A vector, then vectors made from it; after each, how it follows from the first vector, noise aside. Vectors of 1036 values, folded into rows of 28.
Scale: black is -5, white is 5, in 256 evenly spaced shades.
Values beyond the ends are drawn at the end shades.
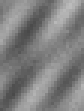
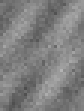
reversed, negated, shrunk.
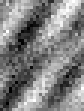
scaled up.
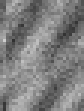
wrapped around, negated.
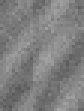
wrapped around, negated, shrunk.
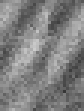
wrapped around.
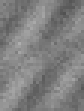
negated, shrunk.
